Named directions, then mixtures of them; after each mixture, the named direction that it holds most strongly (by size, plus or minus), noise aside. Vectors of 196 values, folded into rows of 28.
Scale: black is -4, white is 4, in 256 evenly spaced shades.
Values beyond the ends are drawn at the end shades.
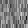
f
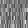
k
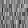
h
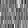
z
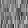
f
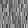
f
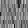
z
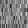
f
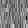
k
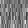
k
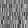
h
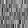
h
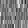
z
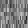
f
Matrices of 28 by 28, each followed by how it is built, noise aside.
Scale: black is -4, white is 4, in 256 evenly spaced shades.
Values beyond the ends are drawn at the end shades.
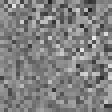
upper triangular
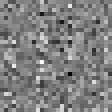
uneven columns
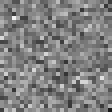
noise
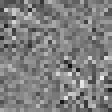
block diagonal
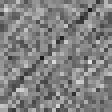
Hankel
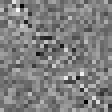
banded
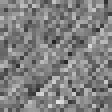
Hankel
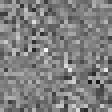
block diagonal
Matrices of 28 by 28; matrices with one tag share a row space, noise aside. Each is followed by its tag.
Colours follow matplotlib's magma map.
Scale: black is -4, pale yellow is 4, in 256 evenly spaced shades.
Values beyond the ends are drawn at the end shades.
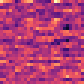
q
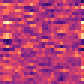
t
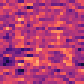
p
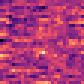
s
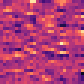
t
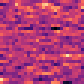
q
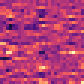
s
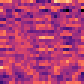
q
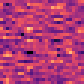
p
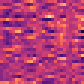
t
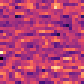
q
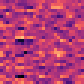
p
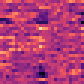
s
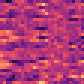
s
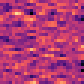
t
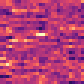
s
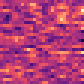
t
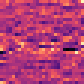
q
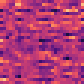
q
